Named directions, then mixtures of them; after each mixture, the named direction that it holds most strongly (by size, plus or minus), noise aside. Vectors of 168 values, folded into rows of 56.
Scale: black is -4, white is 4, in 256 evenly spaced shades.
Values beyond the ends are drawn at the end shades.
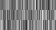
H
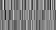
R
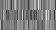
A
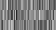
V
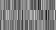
A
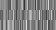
H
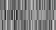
V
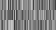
V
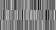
A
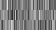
V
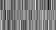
H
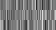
H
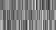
H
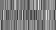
A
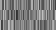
V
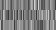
A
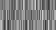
H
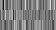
R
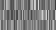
A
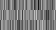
A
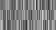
H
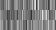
H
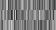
V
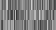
V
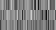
A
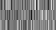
H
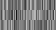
V
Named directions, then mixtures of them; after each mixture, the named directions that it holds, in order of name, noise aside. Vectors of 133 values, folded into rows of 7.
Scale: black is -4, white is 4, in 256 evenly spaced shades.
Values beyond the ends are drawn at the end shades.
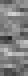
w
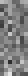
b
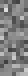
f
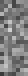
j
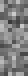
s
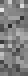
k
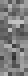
f, s.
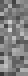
j.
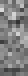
k, s, w.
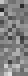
b, k.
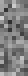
j.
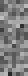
s.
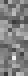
f, s.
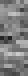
w.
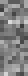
b, k, s.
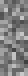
f, s.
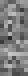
b, w.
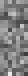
b, s.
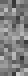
f, j, s.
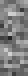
b, w.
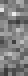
k, s, w.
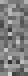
b, w.
